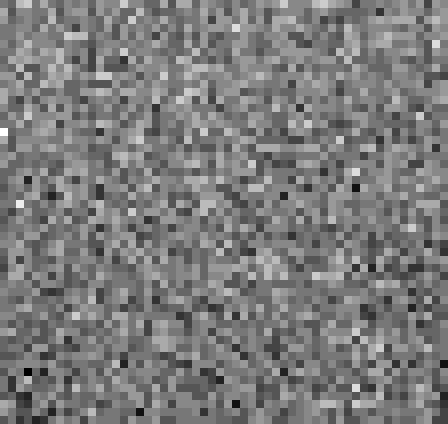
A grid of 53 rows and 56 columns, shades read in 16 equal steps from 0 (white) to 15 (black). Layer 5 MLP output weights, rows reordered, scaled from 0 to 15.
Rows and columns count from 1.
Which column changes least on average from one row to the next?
22
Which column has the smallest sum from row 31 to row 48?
48
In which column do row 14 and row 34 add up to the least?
35
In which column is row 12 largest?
43
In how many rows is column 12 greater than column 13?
26
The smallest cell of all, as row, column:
17, 1
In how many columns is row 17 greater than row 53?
21
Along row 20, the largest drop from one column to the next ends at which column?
15
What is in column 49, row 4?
7
